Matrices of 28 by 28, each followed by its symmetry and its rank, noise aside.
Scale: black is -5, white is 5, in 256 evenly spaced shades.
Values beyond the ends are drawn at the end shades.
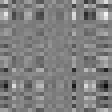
no symmetry, rank one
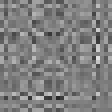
antisymmetric, rank two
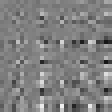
antisymmetric, rank two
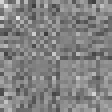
symmetric, rank three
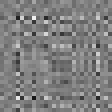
no symmetry, rank two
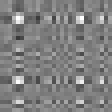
symmetric, rank one
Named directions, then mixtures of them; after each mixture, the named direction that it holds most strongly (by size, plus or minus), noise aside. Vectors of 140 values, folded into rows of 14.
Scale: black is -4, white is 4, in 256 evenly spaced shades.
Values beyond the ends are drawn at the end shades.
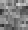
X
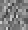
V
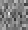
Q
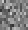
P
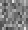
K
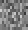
P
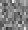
K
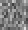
K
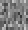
K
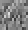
Q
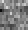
X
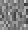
Q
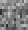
X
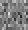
Q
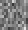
K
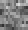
X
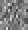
V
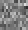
Q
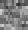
X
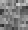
X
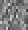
V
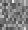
K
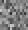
P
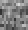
X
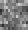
X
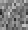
Q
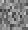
P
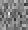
Q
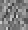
V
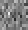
Q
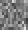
K
